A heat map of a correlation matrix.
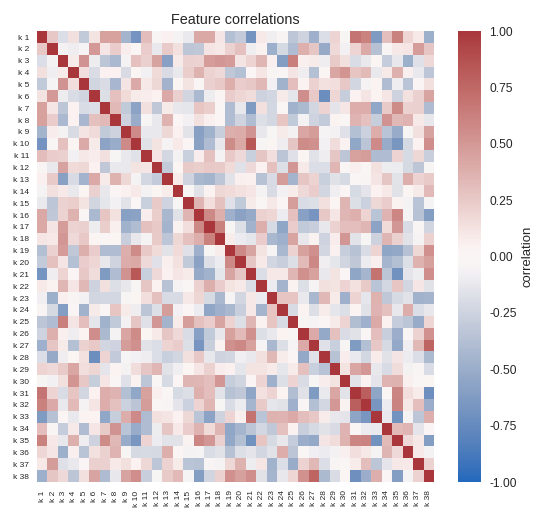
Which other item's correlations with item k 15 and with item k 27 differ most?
k 16
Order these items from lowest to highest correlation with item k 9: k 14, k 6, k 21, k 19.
k 14, k 6, k 19, k 21
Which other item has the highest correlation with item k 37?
k 2
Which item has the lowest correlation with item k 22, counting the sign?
k 24
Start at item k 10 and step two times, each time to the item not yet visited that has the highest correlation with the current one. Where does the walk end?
k 33
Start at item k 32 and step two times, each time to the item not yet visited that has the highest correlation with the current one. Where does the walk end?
k 1
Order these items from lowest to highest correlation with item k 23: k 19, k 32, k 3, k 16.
k 32, k 19, k 3, k 16
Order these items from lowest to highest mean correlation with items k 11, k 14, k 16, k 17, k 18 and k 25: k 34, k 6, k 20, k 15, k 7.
k 20, k 6, k 7, k 34, k 15
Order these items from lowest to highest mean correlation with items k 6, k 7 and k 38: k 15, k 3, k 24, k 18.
k 15, k 3, k 24, k 18
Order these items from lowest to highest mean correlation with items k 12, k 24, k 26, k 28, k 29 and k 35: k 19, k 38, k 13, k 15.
k 38, k 19, k 13, k 15
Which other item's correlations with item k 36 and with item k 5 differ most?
k 3
